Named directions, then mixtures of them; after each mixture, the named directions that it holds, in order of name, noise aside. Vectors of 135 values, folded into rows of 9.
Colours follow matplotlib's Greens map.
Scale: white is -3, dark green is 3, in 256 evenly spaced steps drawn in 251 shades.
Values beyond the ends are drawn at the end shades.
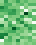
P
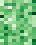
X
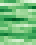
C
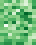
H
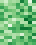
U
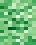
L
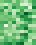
H.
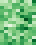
H, U, X.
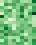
X.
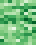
C, H, P.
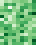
X.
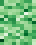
P, X.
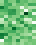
P.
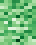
L.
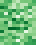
L.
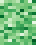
L, U, X.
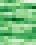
C.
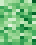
H, U, X.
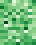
H, L.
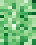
H, X.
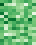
H, L, X.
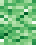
P, X.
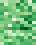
U.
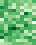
L, P.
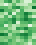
C, H.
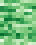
C, P.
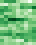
C.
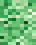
L, U.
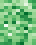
H.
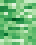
C, L, P.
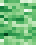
C, P, X.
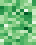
H, P, U.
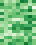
C, U, X.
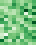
P.
